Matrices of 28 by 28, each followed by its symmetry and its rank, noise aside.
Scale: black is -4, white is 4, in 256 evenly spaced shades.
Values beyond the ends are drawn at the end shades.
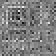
symmetric, rank four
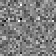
antisymmetric, rank four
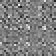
no symmetry, rank five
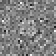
symmetric, rank six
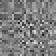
no symmetry, rank four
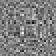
antisymmetric, rank four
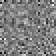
antisymmetric, rank four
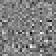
no symmetry, rank four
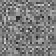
symmetric, rank four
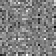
antisymmetric, rank four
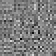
no symmetry, rank four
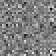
no symmetry, rank five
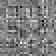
antisymmetric, rank four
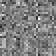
no symmetry, rank four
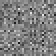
no symmetry, rank five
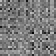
symmetric, rank four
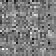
no symmetry, rank six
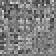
symmetric, rank five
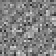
symmetric, rank six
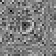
symmetric, rank five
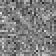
antisymmetric, rank six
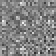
symmetric, rank five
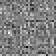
antisymmetric, rank four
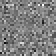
antisymmetric, rank six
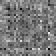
symmetric, rank four
